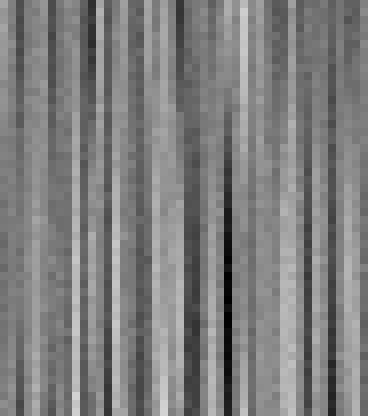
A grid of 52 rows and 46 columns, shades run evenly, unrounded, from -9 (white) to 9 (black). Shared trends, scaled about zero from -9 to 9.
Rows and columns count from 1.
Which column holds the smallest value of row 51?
21
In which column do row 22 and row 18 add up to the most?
29
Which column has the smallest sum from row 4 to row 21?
31
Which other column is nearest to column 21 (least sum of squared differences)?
37
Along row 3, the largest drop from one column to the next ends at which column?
13
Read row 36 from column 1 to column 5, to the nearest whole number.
1 0 1 -1 -2
